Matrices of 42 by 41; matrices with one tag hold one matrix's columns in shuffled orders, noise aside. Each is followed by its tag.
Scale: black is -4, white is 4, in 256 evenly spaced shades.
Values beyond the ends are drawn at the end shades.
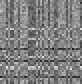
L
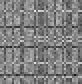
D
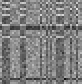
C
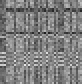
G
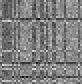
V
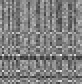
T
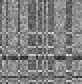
T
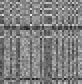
C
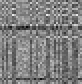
C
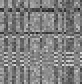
G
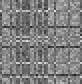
D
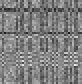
G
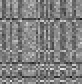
V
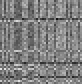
V
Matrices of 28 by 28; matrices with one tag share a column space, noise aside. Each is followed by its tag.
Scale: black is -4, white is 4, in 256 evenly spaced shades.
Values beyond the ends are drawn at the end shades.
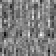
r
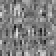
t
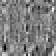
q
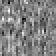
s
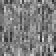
q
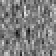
t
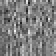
s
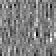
r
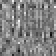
r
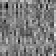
r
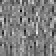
s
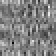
t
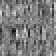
t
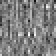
r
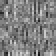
t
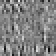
q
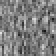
s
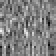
s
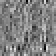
q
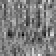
r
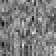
s
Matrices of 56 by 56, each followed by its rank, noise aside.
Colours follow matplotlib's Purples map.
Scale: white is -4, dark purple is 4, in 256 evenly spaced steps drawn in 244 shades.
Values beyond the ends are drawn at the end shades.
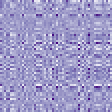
three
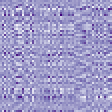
three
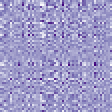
three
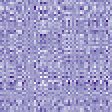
four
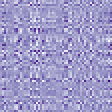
three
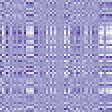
two
